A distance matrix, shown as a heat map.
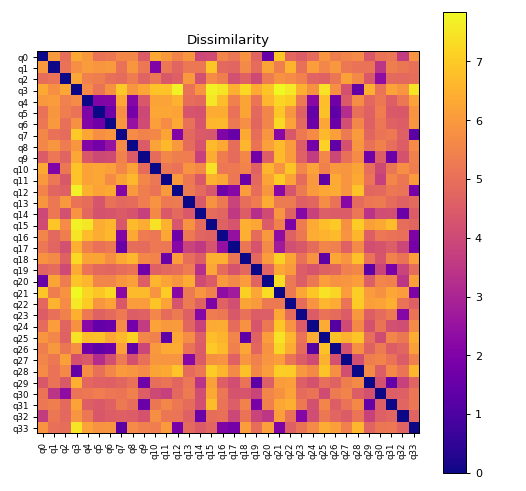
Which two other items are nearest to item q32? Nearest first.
q14, q23
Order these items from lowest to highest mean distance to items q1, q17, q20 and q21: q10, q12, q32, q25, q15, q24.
q12, q32, q10, q15, q24, q25
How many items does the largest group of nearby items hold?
6
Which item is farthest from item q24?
q21
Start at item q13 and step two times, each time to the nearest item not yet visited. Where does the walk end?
q5
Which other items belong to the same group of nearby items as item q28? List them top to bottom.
q3
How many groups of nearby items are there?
11
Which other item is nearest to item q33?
q7
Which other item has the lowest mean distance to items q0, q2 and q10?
q30
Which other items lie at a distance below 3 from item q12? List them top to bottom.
q7, q16, q17, q21, q33
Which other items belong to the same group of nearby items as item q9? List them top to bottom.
q19, q29, q31
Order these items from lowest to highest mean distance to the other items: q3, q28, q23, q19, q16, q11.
q19, q23, q16, q11, q28, q3
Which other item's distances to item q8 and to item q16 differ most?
q26
